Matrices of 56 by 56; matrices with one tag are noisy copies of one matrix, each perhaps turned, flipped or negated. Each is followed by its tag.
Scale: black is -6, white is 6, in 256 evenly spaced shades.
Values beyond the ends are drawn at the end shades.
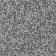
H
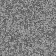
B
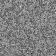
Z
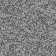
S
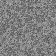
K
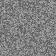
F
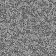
K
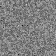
Z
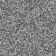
F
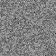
F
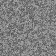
K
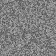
F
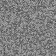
F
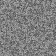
Z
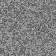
B
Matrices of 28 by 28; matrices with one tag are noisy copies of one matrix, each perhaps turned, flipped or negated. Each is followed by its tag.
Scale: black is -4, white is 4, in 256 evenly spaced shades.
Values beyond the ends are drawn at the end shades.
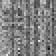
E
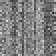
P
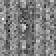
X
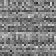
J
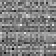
J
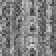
X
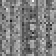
X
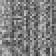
E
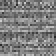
J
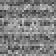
X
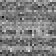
X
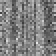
P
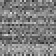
P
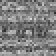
X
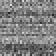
P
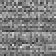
J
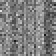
P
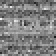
X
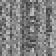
X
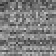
E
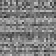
J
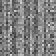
J
